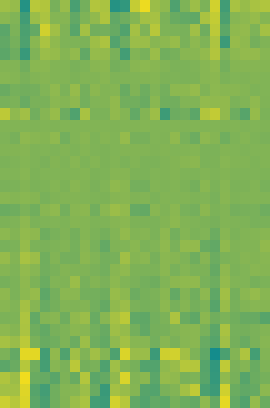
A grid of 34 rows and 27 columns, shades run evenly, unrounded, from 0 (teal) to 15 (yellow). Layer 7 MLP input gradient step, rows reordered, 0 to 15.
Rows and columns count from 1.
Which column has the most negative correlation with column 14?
12
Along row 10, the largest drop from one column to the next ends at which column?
17
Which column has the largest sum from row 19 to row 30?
3
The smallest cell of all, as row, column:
30, 22
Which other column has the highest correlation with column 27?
14
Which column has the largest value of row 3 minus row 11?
5
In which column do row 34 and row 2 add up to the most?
1
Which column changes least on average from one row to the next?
24
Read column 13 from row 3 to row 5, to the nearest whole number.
4 6 3
